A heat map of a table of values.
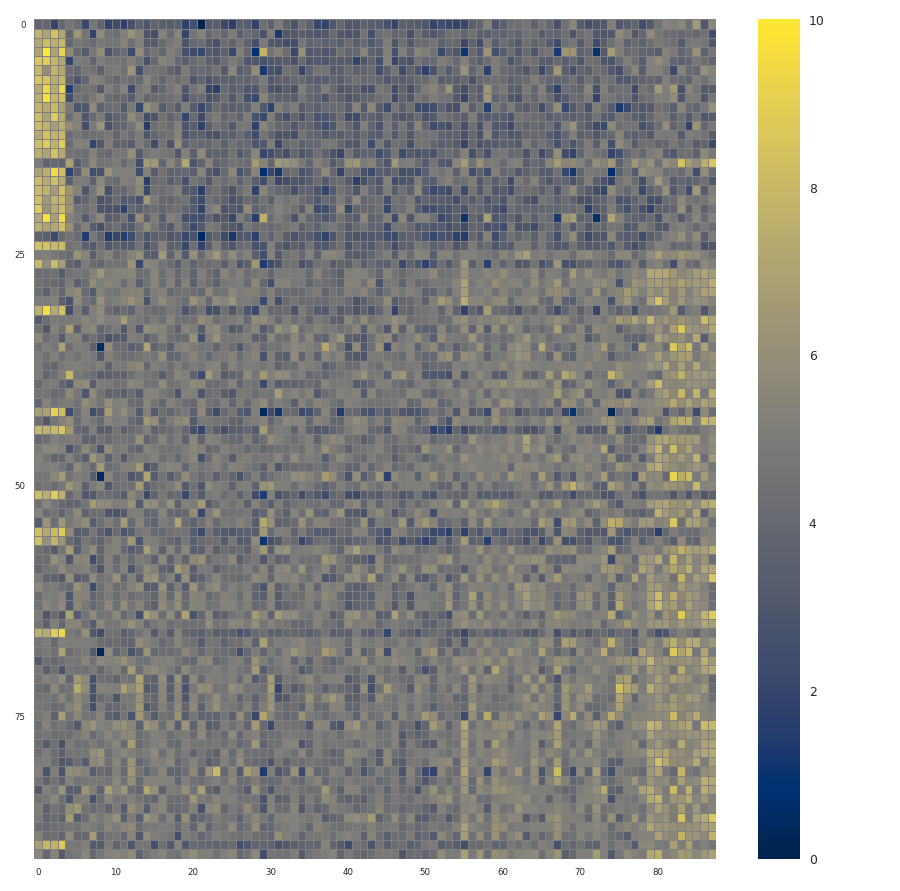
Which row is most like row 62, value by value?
63
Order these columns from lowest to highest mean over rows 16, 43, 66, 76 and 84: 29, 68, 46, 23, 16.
29, 23, 68, 16, 46
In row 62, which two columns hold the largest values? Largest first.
80, 82
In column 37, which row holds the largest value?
35
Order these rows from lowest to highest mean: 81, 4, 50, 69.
4, 81, 50, 69
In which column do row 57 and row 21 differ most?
1
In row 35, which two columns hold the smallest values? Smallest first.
8, 45
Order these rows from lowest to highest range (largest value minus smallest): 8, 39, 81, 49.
39, 81, 8, 49
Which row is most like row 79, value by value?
27
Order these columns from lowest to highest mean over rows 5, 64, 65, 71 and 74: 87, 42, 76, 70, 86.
42, 70, 76, 87, 86
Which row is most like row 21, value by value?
3
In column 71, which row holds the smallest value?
20
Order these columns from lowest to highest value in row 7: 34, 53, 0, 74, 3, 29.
74, 29, 34, 53, 0, 3
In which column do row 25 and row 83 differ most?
14
